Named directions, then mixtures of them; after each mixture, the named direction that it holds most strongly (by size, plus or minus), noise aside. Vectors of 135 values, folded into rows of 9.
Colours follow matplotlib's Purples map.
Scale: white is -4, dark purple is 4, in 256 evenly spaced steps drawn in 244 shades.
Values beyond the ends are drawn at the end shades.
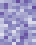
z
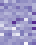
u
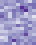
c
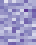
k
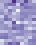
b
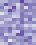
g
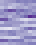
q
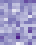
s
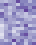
c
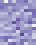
k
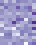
u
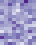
s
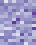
k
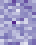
b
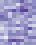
c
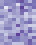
c
